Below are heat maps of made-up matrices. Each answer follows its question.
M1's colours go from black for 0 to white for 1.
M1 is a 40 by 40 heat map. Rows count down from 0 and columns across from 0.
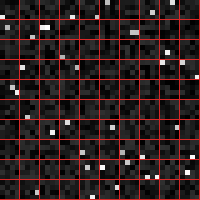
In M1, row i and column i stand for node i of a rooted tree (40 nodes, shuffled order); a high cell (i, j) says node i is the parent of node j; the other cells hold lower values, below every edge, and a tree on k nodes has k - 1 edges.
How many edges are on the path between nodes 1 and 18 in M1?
7
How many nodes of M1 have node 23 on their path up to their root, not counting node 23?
4
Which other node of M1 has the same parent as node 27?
26
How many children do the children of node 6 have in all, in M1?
1
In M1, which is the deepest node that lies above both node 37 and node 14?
3
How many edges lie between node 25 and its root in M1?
3
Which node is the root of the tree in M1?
11
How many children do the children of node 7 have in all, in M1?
2
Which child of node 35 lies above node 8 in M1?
31
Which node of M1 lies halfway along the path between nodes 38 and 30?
10
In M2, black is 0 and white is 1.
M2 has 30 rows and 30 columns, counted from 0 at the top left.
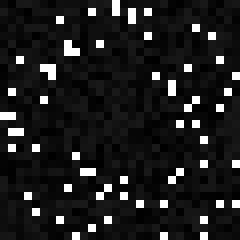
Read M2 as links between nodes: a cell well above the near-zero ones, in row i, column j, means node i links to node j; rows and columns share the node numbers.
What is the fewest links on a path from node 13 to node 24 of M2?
5
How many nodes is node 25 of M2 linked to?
4
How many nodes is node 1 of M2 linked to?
4
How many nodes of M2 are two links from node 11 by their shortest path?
5
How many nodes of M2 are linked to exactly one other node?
7
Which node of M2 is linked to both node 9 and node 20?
node 29
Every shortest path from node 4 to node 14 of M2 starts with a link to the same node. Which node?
node 18
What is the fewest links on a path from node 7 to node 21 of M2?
5
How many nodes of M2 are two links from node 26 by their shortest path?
1
